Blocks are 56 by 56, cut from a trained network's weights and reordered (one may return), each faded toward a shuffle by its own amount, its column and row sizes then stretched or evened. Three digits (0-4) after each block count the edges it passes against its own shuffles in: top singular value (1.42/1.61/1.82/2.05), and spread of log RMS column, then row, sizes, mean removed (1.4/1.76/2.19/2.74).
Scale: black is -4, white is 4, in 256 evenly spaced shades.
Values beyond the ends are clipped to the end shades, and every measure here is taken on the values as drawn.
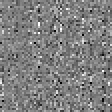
0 4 1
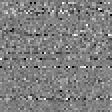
0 0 4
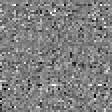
0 2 3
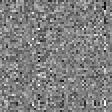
2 2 0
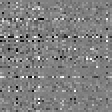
3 3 4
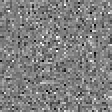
0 2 1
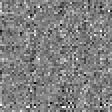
2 2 2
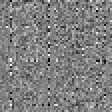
3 3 1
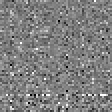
1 2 2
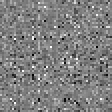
0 3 3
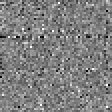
1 1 1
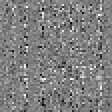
0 4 1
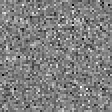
0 0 1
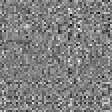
4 3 2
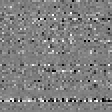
3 1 4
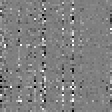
2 4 2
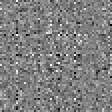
3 3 2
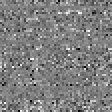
0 1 4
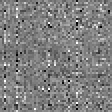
2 3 1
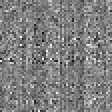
2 1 3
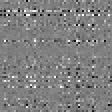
2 2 4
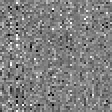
1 3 0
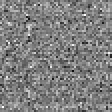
1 1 1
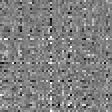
2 3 3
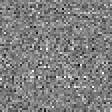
2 0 2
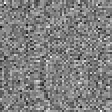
2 1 0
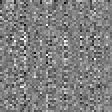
4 4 1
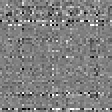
4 1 4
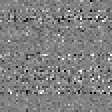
0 2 4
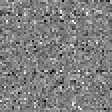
0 2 2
